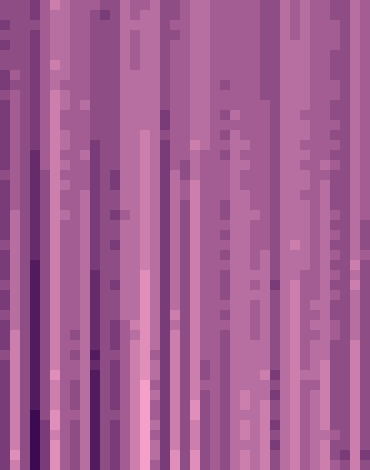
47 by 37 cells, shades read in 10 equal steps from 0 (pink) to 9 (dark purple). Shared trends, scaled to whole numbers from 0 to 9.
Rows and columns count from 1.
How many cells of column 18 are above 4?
3
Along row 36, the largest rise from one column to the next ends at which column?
10
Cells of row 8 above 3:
25
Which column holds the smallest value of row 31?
15
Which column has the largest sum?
4
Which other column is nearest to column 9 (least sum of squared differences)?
24
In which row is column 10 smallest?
1
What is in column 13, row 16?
3
